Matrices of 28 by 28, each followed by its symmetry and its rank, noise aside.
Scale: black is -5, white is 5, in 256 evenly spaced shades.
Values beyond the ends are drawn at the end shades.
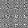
no symmetry, rank three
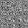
no symmetry, rank four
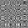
no symmetry, rank three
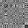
symmetric, rank three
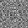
no symmetry, rank four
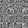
no symmetry, rank three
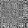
no symmetry, rank three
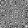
symmetric, rank three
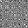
symmetric, rank three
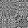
symmetric, rank three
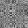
no symmetry, rank three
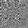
no symmetry, rank four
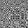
no symmetry, rank three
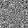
no symmetry, rank four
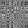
no symmetry, rank three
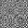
symmetric, rank three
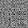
no symmetry, rank four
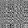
no symmetry, rank three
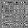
no symmetry, rank three
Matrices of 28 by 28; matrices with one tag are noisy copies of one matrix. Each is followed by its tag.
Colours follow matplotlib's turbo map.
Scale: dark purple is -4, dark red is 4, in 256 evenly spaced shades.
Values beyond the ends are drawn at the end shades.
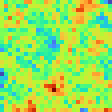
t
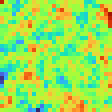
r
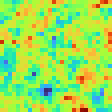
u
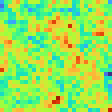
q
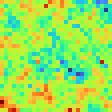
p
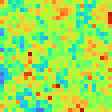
r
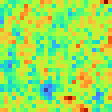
u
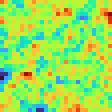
r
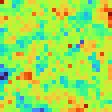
r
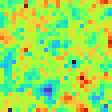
u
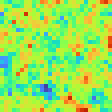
u
